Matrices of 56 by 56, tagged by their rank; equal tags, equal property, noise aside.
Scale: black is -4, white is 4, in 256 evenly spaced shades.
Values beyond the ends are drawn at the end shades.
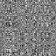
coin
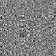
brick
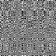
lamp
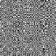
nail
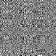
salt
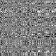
salt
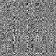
nail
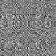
nail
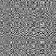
lamp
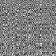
coin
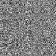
nail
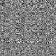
brick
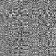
salt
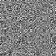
brick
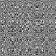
salt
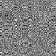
coin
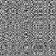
lamp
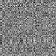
salt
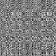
lamp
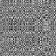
lamp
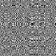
coin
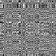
lamp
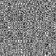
salt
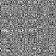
coin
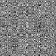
nail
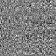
nail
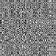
salt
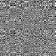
salt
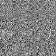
nail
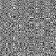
nail
